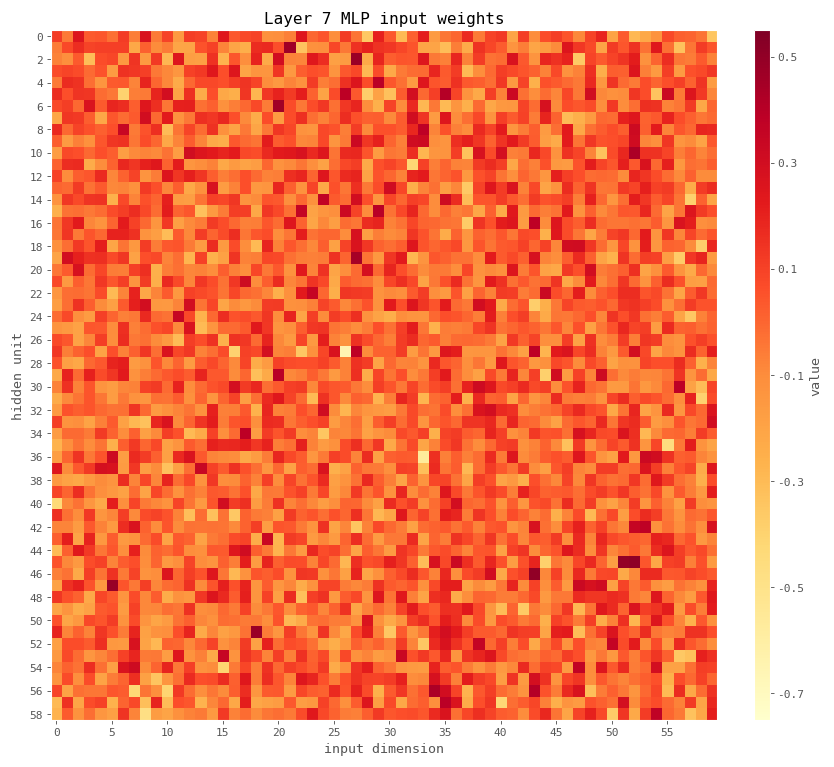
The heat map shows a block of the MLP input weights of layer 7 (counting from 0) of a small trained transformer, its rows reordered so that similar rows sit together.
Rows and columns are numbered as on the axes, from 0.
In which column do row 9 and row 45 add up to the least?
44
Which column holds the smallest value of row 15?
13
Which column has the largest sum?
27
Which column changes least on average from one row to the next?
34
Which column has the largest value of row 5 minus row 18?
58
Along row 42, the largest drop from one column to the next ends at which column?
54
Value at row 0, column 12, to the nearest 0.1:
0.1
